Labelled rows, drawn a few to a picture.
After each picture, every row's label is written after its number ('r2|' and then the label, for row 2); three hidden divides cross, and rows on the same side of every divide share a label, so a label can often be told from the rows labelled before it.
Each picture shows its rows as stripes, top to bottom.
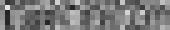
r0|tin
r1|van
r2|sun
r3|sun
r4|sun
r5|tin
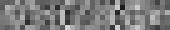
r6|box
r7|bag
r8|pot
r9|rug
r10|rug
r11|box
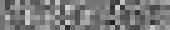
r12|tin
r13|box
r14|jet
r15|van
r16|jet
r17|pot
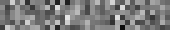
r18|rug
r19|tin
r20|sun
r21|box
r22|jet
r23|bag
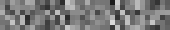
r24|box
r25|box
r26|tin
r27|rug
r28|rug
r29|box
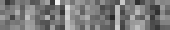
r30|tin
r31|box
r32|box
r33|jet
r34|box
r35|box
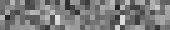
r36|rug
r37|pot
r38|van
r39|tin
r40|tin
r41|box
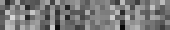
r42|tin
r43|rug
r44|bag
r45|rug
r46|bag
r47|bag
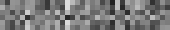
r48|box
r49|box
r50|jet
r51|rug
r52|jet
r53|jet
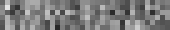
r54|van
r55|van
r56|jet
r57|van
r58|bag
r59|bag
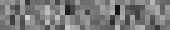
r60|rug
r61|pot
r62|pot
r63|jet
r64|jet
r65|box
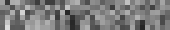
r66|sun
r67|jet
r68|rug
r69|bag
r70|van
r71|van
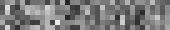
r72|rug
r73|van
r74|van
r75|pot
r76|tin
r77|van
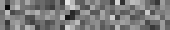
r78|box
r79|sun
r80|van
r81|pot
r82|sun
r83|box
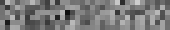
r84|bag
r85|sun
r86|pot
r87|rug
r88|sun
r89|sun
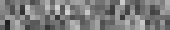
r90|tin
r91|jet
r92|jet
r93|bag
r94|sun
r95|sun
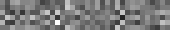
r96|box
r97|box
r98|tin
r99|bag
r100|tin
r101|box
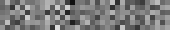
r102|pot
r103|jet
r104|rug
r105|jet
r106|van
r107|tin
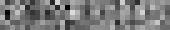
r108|tin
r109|rug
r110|sun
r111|sun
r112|pot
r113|rug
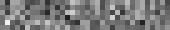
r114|sun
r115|rug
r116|box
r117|rug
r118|van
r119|jet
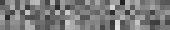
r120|bag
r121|rug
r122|jet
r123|sun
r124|box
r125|box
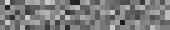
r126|van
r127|sun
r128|pot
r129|jet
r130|bag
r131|rug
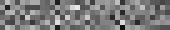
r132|bag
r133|sun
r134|bag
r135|jet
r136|tin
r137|bag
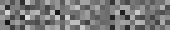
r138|jet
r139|sun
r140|bag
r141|jet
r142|sun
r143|jet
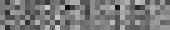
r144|sun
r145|pot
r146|sun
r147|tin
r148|rug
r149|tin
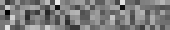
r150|tin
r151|bag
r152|sun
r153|rug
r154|rug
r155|van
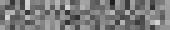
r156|jet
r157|jet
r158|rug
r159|van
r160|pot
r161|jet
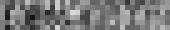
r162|jet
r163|tin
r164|sun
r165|sun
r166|rug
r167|tin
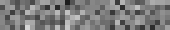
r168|pot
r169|bag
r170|jet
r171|sun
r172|box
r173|jet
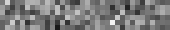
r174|van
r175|jet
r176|tin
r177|box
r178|rug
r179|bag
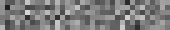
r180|jet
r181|sun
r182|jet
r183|rug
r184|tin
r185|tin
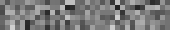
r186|box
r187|pot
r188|bag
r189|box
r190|rug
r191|rug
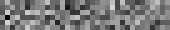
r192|pot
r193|rug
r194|van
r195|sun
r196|bag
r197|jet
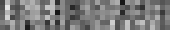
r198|bag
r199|van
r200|bag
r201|van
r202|rug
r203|rug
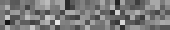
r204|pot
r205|pot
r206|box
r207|van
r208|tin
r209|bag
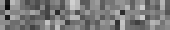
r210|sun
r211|sun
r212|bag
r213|sun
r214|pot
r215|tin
